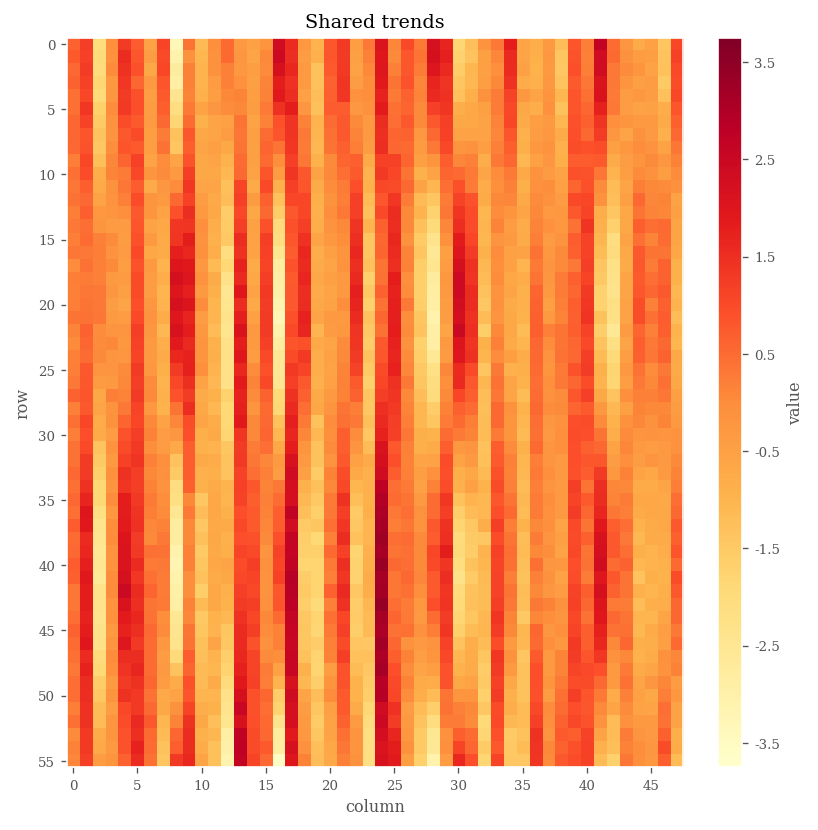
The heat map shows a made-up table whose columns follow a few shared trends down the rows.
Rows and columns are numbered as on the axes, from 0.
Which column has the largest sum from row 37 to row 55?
24
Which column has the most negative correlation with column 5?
35
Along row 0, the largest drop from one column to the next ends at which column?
8
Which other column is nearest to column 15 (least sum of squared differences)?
40
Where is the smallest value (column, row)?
16, 55
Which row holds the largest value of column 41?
0
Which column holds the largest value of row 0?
41
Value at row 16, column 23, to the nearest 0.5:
-1.5
